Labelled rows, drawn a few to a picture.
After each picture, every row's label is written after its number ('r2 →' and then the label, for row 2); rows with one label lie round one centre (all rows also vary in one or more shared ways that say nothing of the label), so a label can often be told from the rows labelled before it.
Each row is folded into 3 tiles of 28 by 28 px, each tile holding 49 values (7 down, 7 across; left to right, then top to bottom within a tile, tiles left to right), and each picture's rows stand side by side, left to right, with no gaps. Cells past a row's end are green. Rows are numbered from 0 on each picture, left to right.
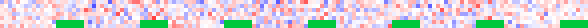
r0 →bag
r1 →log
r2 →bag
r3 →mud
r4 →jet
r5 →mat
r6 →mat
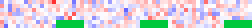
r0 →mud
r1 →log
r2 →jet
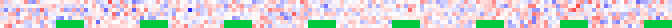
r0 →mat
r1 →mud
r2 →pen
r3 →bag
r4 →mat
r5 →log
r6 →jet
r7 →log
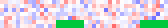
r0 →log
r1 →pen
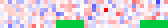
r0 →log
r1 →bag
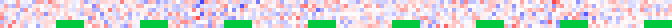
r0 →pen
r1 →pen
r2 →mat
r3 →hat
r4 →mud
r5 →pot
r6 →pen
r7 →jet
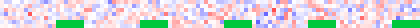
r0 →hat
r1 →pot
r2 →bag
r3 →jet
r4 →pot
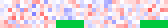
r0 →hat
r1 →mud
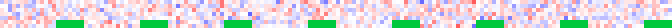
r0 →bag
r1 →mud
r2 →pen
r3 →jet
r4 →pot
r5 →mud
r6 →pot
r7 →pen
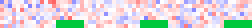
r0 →bag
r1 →mud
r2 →pot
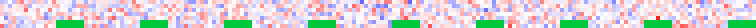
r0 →jet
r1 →log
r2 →pot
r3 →pen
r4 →pen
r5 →bag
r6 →log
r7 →pot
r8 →bag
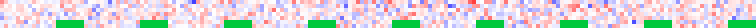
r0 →mat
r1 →pot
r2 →pot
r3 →mat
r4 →jet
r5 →pen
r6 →log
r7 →mat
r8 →hat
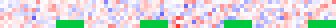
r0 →mud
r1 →hat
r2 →bag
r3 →pot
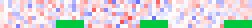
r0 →bag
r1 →hat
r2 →jet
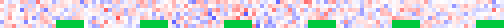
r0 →log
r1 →mat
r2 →pen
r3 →jet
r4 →bag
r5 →mat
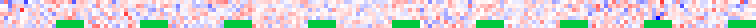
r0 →mat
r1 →hat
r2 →log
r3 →bag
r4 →mat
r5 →mud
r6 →mat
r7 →pot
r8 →mat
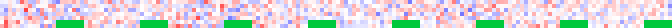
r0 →mat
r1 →log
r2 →log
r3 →hat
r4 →mat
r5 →hat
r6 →mud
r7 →pen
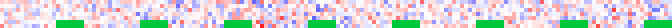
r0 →jet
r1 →log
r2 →mat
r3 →pot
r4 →mat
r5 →hat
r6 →mud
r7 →pot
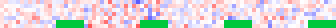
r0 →mat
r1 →mat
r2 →pot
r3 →log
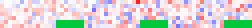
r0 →mud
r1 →mud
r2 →mat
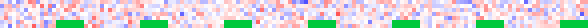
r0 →mud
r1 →jet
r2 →bag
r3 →jet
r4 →pen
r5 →jet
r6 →hat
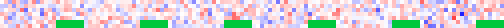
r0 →bag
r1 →mat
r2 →log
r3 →pot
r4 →pen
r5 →mat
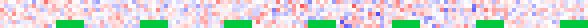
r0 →log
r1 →mat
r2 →pot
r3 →mud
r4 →mat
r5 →mat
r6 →pen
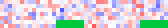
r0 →log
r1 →bag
